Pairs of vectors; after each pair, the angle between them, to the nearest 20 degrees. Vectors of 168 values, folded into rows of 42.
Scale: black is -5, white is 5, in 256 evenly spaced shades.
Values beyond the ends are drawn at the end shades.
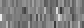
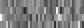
20 degrees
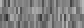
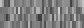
40 degrees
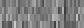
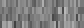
160 degrees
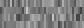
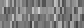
120 degrees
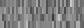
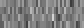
160 degrees
